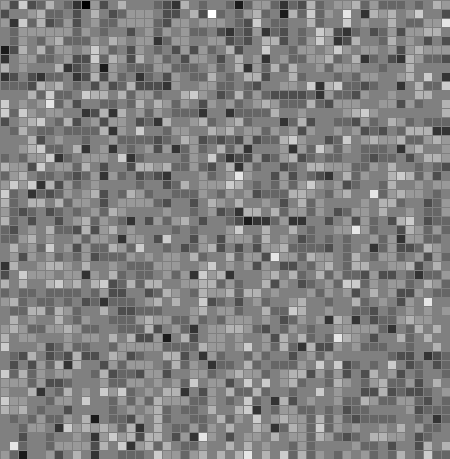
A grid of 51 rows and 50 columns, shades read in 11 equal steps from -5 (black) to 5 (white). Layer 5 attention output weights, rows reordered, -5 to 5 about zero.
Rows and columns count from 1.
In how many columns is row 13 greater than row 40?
26
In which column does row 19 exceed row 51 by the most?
3
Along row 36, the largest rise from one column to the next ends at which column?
38
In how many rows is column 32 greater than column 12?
17
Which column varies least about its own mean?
43
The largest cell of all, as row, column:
2, 24
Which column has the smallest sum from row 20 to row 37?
14
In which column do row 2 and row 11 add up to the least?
32
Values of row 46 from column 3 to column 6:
2 0 -1 0
